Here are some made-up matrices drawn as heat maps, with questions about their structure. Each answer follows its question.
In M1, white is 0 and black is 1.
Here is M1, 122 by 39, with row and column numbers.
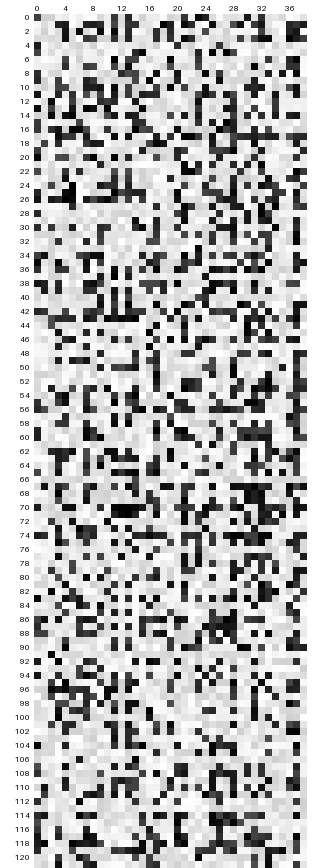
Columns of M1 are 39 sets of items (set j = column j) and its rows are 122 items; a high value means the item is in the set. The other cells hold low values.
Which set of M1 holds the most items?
37
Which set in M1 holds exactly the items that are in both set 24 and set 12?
35
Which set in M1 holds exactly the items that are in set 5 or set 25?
28
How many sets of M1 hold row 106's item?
2
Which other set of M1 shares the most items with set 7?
31
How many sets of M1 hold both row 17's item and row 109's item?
9
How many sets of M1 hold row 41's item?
12
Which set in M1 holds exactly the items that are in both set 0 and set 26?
20
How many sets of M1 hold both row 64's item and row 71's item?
5
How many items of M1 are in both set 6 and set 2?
2
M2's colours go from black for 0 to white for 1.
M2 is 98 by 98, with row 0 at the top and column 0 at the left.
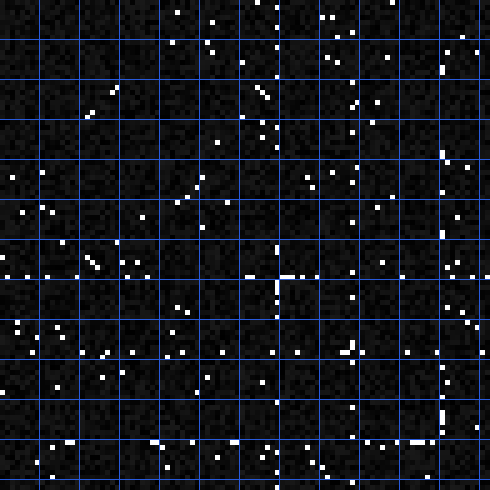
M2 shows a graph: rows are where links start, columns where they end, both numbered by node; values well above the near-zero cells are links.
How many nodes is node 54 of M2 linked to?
1
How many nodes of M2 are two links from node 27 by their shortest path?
4
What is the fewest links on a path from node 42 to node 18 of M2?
5
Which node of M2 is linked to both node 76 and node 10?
node 89
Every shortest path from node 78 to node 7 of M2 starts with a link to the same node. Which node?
node 39
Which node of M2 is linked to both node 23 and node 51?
node 17
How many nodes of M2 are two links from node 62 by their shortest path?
2
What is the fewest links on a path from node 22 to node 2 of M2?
7
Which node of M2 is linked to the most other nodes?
node 55
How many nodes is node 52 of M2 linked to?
5
